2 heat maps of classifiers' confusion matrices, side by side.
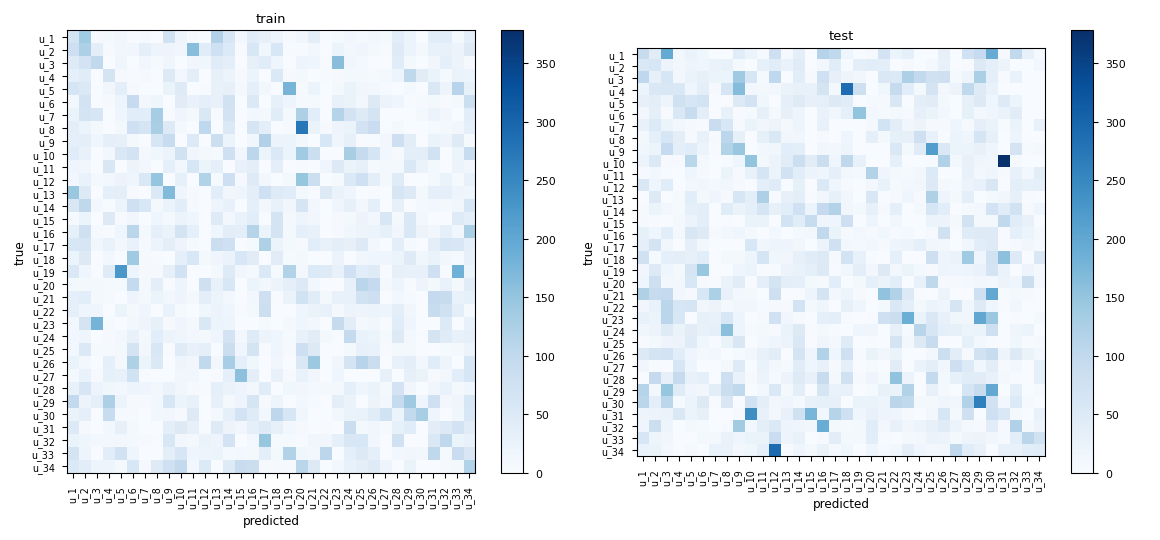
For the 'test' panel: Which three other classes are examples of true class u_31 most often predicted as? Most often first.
u_10, u_15, u_17
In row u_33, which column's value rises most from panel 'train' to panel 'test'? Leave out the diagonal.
u_12
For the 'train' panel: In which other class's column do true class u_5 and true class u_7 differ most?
u_19
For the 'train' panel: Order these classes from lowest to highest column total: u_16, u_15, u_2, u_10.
u_15, u_10, u_16, u_2
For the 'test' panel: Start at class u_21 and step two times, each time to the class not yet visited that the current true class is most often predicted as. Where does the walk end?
u_29
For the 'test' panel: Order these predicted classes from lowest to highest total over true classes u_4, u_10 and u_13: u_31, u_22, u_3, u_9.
u_3, u_22, u_9, u_31
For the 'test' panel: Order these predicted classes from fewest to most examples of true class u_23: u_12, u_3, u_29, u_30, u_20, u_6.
u_20, u_6, u_12, u_3, u_30, u_29
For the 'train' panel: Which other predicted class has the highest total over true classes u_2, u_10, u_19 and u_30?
u_5
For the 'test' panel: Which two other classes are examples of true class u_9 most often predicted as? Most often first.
u_25, u_8
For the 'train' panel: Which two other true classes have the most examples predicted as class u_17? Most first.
u_32, u_9
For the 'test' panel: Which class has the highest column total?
u_30
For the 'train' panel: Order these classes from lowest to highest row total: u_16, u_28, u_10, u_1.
u_28, u_1, u_16, u_10
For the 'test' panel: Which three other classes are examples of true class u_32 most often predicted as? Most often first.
u_16, u_9, u_2
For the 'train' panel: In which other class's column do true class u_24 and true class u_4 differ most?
u_29
